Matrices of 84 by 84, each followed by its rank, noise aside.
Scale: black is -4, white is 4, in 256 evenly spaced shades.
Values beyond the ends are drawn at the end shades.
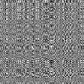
three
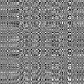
three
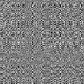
four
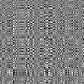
three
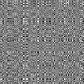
three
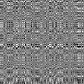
two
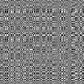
two
